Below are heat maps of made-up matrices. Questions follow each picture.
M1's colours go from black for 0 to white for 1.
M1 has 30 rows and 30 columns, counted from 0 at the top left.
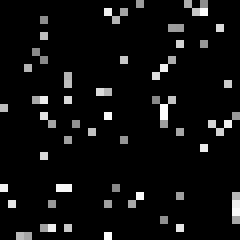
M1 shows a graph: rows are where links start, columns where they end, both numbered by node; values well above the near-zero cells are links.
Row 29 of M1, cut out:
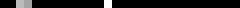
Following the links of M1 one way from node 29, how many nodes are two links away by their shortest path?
7
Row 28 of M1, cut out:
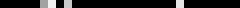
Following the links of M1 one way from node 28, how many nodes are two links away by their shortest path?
4
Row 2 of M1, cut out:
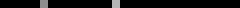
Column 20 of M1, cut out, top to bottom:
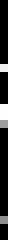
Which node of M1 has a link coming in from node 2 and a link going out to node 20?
node 14
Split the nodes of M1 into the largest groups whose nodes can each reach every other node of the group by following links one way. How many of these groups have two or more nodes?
1
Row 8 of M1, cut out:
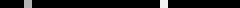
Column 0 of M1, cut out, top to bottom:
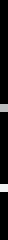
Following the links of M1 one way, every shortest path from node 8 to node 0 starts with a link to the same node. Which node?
node 3
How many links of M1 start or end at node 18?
1
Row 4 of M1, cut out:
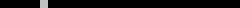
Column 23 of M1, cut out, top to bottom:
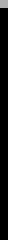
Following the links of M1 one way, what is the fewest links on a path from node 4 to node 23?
5
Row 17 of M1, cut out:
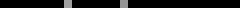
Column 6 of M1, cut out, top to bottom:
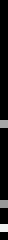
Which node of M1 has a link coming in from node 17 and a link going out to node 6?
node 15
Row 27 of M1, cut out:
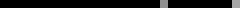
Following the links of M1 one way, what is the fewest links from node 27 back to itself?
3
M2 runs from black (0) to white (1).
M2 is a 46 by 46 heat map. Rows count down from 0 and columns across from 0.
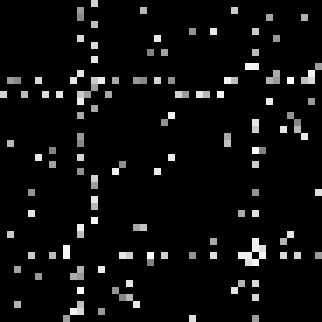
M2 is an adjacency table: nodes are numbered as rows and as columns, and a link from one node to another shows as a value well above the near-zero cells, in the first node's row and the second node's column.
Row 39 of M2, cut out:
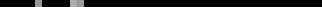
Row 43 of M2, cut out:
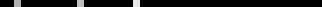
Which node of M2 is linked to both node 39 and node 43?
node 11
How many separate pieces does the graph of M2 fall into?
2
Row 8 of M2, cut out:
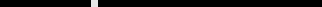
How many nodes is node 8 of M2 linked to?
1
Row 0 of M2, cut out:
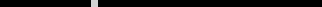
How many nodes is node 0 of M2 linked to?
1
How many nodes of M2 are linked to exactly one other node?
11
